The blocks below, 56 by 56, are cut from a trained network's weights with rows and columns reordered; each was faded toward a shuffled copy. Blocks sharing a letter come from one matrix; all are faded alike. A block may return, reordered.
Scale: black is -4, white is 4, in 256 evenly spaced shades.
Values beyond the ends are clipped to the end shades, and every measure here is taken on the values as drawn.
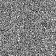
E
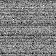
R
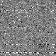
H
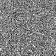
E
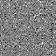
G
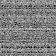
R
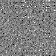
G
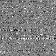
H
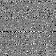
H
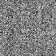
E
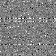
H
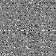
H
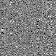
G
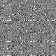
H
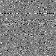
H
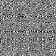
H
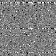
H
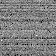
R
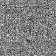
E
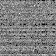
R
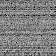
R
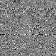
H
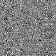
G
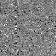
G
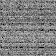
R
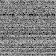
R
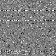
H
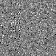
G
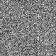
E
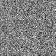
E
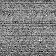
R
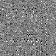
G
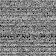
R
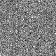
E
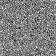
E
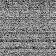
R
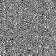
E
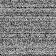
R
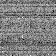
R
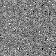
E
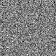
E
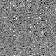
G
